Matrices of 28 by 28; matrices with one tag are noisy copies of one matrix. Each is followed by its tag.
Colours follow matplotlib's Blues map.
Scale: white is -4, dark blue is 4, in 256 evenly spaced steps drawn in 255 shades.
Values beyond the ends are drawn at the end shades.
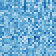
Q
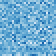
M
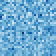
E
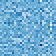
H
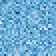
M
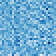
M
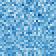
E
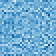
H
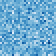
M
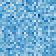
E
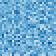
M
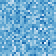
M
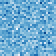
M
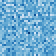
E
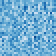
Q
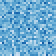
M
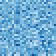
M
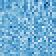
Q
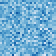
M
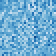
Q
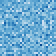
H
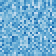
Q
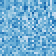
Q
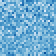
E
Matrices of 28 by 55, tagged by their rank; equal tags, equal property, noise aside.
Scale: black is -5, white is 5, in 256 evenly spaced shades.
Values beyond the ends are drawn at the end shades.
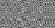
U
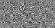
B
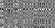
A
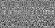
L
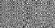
L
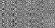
L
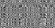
U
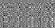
L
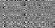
L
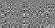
U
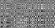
U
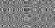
A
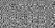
B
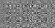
L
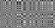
A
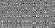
L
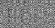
B
